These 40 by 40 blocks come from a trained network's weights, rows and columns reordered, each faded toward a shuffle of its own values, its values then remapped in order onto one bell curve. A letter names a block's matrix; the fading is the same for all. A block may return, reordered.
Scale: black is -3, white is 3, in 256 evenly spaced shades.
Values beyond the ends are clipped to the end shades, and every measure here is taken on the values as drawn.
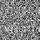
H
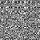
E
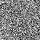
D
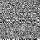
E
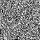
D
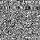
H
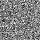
D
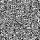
H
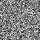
D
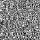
H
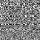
E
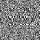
E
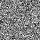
D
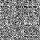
H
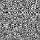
E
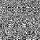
E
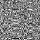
E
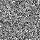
D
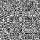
H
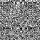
H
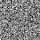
D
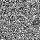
D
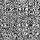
E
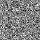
E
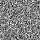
D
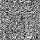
H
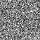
D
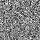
D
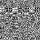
E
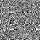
E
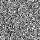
D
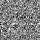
H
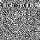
E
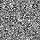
H
